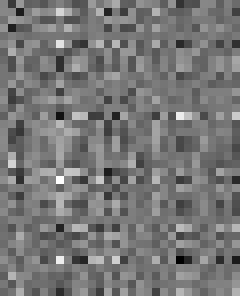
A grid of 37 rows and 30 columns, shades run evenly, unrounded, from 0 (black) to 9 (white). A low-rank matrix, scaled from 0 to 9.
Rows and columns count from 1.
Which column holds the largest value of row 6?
8
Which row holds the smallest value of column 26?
15
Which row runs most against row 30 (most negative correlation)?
22
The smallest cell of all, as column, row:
23, 33
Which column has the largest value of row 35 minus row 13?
2
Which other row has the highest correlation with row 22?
17
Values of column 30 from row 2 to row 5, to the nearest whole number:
2 4 4 4
